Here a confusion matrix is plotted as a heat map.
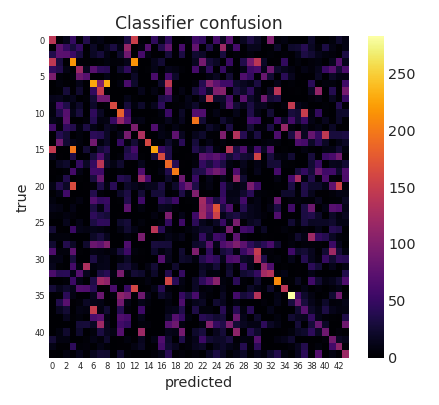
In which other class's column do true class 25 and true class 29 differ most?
30
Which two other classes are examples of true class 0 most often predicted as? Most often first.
12, 32
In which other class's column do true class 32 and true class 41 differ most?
31
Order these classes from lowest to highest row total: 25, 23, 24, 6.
25, 24, 23, 6
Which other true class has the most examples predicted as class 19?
40
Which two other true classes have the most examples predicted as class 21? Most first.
11, 29
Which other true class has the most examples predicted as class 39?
7
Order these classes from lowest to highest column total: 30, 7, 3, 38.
38, 3, 30, 7
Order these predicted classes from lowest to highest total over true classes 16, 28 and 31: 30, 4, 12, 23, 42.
4, 12, 42, 23, 30
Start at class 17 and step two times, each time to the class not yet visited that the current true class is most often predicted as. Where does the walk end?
33
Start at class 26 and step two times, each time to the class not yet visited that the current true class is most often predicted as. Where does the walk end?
3
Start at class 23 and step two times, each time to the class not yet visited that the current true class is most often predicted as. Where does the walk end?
22
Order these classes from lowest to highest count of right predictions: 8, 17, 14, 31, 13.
8, 31, 13, 14, 17
